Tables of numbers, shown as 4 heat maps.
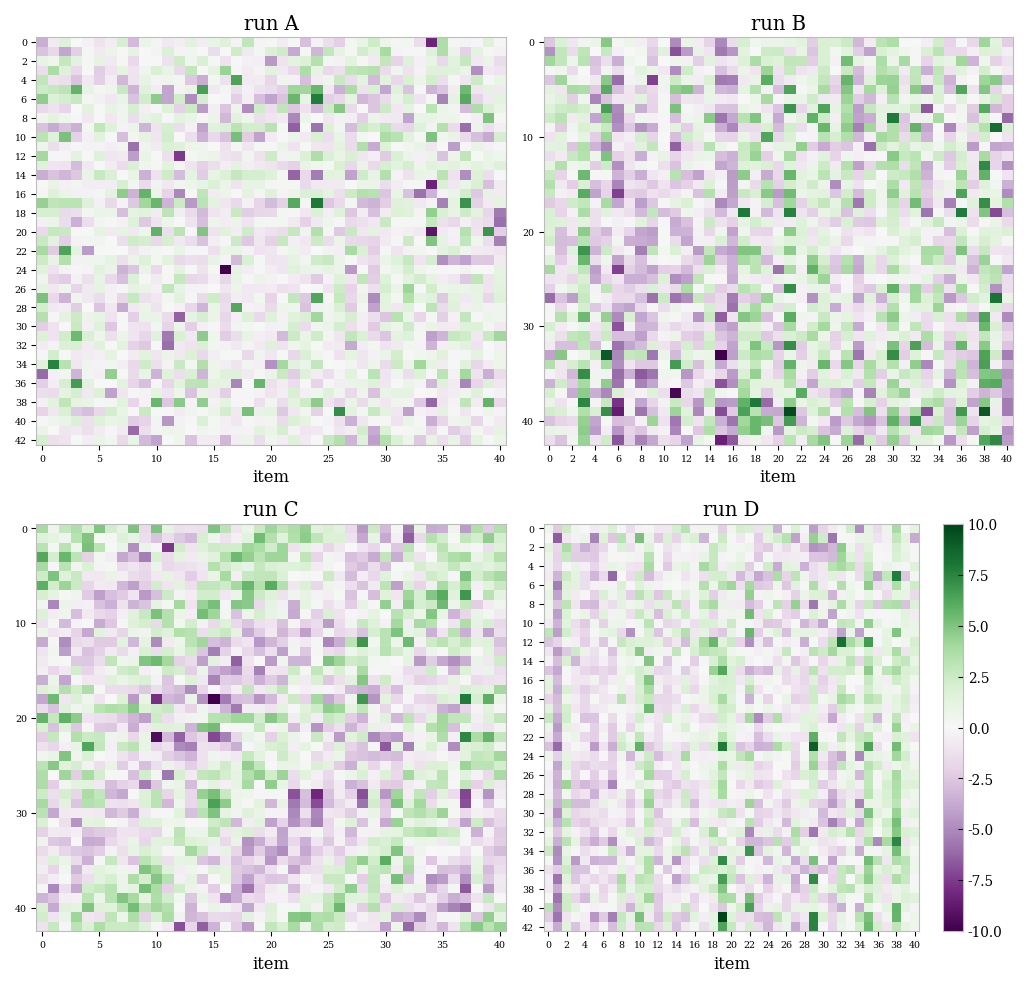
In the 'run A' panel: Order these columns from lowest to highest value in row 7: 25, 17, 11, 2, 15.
2, 15, 17, 11, 25
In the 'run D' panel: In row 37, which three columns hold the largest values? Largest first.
29, 19, 35
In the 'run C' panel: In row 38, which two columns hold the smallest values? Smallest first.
37, 18
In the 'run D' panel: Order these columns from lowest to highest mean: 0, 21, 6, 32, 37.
6, 21, 0, 37, 32
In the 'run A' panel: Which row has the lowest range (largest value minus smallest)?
33
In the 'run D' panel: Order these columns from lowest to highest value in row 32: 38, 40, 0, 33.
0, 40, 33, 38
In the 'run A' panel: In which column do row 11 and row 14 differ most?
8
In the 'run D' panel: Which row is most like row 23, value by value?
41
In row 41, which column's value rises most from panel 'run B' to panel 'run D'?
19
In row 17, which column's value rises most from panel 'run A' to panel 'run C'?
35
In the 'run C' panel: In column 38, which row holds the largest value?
42
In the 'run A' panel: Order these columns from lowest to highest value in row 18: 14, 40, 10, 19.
40, 14, 19, 10
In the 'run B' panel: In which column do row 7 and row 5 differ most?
36
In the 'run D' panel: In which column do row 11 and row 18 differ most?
22
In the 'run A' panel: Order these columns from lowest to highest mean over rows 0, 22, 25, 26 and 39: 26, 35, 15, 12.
15, 12, 35, 26
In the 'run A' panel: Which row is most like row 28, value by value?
4
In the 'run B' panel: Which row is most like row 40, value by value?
32
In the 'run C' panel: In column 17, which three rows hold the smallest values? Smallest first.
14, 19, 15
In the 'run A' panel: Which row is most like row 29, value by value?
12
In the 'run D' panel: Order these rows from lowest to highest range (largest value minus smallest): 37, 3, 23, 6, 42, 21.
3, 21, 6, 42, 37, 23
